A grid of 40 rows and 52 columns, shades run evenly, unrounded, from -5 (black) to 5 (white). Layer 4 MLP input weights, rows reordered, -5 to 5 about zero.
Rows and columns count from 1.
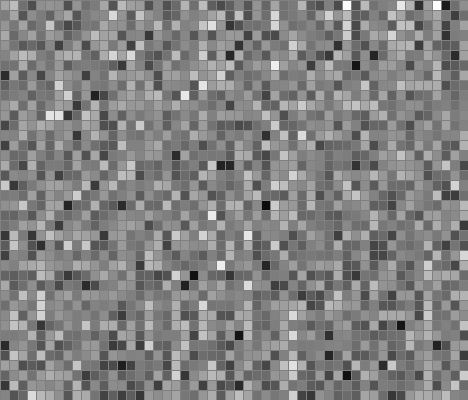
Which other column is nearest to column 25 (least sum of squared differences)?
13
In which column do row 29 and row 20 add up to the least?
21
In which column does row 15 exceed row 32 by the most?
14
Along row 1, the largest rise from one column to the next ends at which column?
39
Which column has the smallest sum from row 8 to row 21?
30
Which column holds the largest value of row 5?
33
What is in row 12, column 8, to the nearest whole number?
-3
